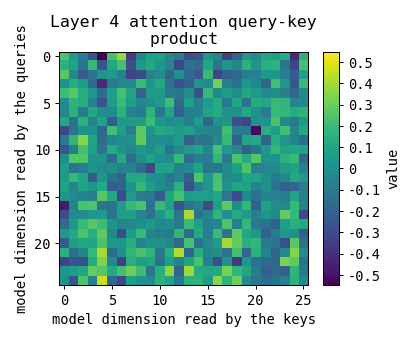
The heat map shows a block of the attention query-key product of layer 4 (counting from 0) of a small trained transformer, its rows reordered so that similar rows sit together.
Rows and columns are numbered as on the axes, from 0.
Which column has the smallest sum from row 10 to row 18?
0
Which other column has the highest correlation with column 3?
17
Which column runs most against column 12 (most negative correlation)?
10
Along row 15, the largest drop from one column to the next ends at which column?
6
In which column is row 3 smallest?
4
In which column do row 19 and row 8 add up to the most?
8
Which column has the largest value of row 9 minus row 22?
2
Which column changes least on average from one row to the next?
22
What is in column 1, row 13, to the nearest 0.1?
0.2
